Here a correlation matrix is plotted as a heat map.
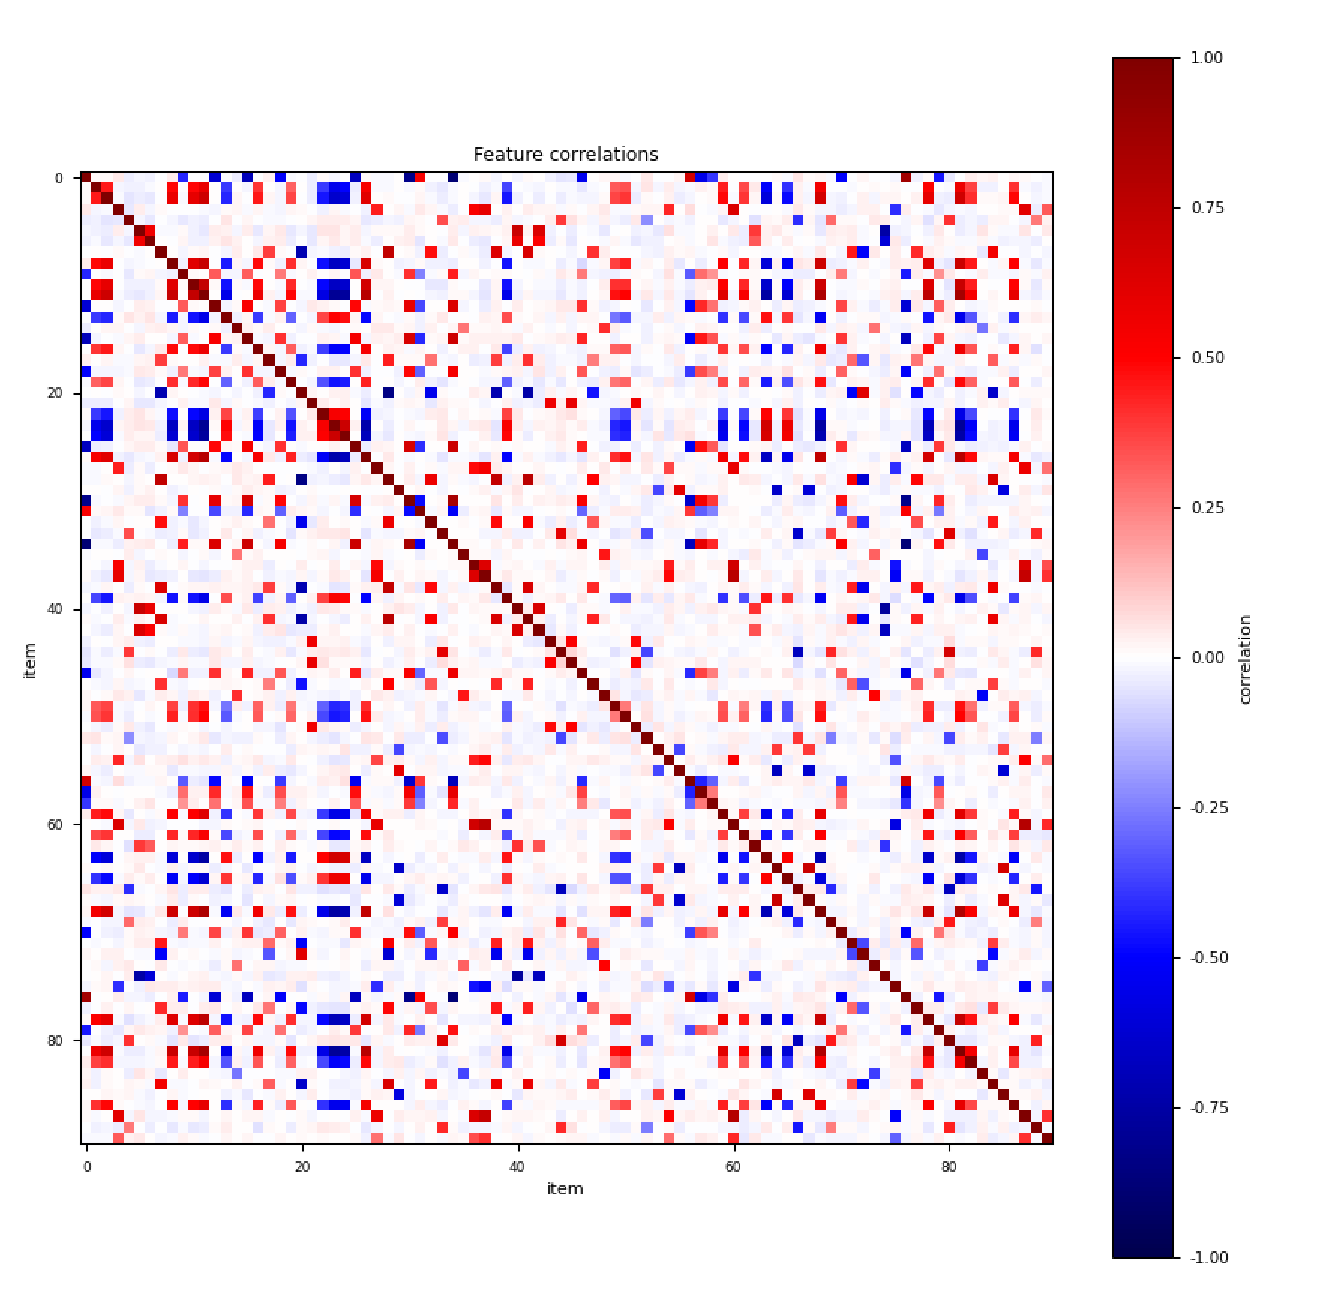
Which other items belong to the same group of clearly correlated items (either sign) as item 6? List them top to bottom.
5, 40, 42, 62, 74
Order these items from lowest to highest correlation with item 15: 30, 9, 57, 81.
81, 9, 57, 30
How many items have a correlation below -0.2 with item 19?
7
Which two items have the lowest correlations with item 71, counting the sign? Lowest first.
20, 72
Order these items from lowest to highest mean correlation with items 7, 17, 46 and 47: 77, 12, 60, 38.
60, 12, 77, 38
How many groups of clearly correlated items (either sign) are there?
9
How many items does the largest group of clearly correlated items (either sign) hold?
24
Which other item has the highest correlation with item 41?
28
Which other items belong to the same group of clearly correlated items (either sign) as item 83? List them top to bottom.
14, 35, 48, 73
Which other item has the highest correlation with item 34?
30
